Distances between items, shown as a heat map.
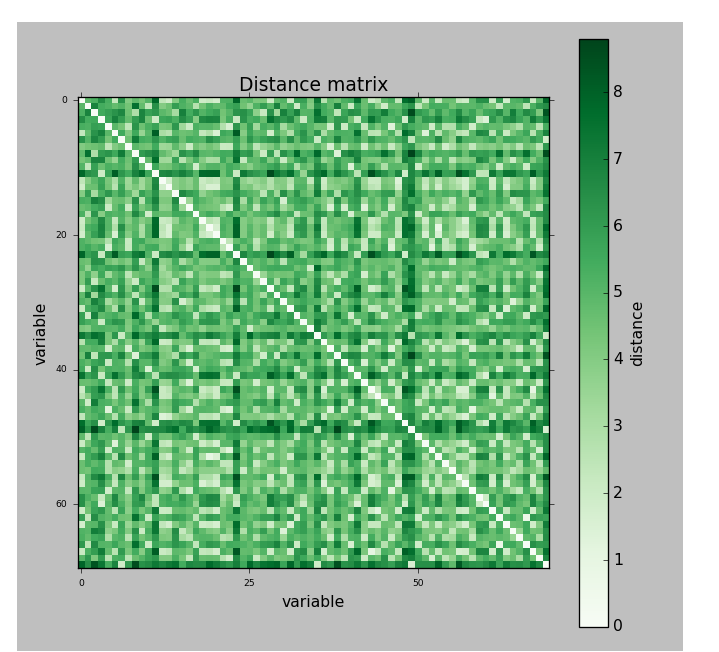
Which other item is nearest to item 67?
43
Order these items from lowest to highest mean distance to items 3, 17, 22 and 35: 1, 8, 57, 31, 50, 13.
50, 1, 13, 57, 31, 8
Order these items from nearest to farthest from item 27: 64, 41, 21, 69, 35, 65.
21, 65, 41, 64, 35, 69
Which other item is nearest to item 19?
53
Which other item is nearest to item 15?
30
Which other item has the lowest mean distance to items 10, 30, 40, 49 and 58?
55
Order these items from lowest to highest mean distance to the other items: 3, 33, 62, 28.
28, 62, 33, 3
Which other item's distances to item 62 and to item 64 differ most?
66
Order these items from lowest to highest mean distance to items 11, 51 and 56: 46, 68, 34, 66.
34, 46, 68, 66
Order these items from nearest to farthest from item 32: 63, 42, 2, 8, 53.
42, 63, 53, 2, 8
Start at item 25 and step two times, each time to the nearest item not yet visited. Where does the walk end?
12
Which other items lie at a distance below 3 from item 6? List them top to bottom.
35, 49, 69
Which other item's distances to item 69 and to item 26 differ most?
49
